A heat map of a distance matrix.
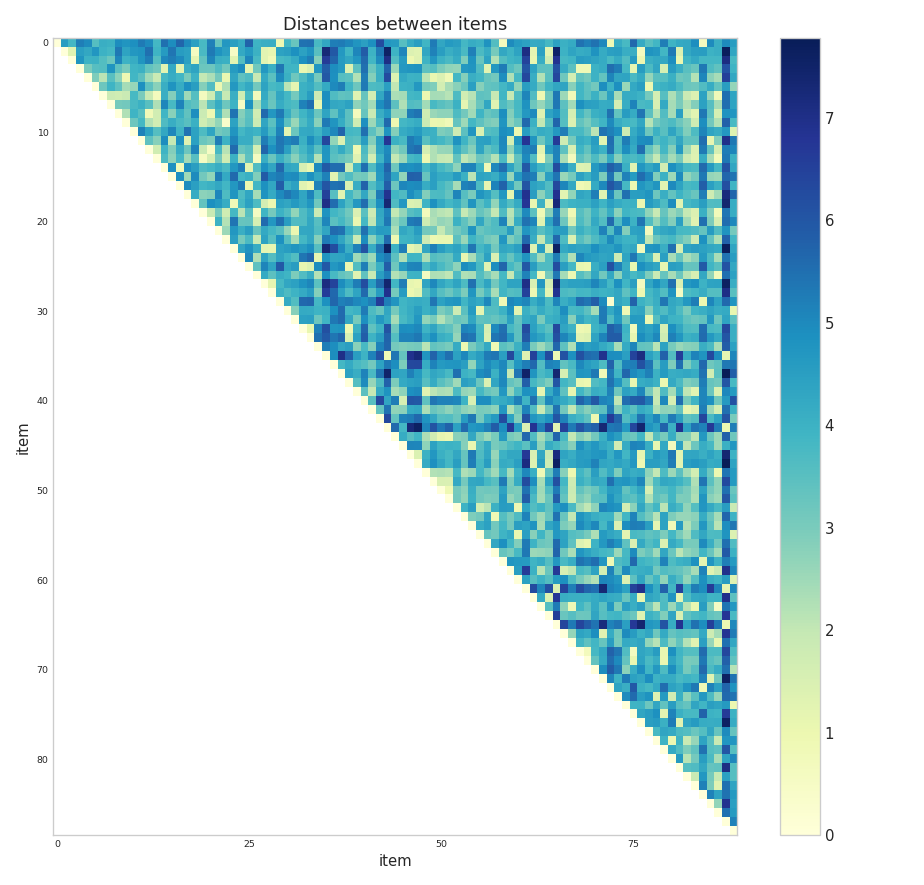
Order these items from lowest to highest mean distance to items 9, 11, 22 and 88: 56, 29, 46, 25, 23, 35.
56, 25, 46, 23, 29, 35
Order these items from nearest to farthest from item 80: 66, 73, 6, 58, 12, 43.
73, 6, 12, 66, 58, 43
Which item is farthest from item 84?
42
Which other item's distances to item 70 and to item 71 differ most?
37
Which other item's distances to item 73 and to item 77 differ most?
21
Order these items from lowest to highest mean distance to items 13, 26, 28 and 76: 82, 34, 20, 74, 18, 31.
18, 34, 82, 20, 31, 74
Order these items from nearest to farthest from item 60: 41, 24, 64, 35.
41, 64, 24, 35
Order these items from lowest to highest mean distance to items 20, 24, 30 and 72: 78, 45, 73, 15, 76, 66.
78, 45, 73, 66, 15, 76
